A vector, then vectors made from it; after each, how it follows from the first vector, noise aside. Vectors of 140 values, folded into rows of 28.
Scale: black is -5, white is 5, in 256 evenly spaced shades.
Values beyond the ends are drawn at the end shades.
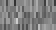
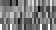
reversed, negated, scaled up.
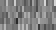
negated.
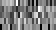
reversed, scaled up.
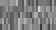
reversed.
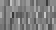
wrapped around, negated.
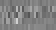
partly zeroed.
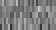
reversed.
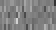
partly zeroed.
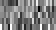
reversed, negated, scaled up.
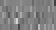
partly zeroed.
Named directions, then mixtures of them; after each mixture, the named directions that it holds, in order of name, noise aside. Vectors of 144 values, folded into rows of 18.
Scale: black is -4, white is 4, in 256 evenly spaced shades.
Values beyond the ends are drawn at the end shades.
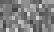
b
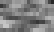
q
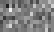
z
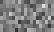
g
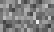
g, q, z.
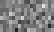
g.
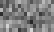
b, q, z.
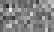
z.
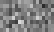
b, g, z.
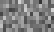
b, g, z.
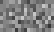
g.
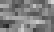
q.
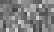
b.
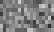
b, g.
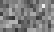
g, q, z.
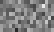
g.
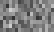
b, z.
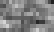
q.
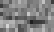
b, q.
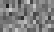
g, z.
